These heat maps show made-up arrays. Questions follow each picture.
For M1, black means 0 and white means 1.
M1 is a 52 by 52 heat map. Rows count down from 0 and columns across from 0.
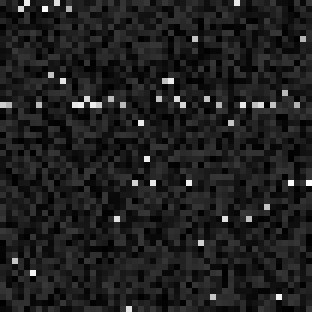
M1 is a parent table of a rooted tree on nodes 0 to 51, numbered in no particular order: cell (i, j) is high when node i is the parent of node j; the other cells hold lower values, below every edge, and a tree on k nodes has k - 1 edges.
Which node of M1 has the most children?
17
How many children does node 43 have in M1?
1
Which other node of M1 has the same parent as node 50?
32
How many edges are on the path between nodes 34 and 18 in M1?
2
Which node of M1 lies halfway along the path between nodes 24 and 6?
16
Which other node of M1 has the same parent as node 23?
38
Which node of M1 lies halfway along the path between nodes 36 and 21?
30
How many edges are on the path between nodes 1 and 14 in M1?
3
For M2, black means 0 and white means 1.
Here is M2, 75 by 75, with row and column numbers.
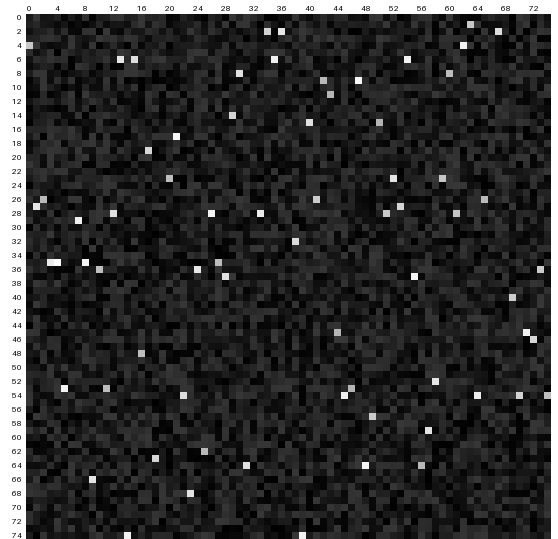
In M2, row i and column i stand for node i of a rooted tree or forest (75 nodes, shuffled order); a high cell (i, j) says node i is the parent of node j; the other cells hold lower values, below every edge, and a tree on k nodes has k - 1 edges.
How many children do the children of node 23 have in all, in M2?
2
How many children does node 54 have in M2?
5
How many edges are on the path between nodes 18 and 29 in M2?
9
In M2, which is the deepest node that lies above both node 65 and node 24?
26
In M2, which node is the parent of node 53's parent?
35
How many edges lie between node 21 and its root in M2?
2
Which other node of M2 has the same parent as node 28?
55
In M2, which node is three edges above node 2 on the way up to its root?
37
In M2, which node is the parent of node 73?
36
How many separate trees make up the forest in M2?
6
